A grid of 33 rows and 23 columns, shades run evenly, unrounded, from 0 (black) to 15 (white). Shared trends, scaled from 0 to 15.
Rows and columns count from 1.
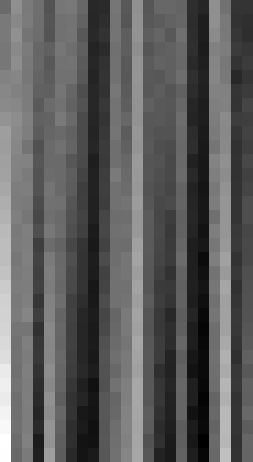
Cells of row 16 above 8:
3
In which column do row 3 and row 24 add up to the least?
19
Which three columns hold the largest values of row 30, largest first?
1, 21, 13
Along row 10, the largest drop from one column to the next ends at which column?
22
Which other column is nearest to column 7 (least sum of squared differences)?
4
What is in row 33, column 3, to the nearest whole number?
7
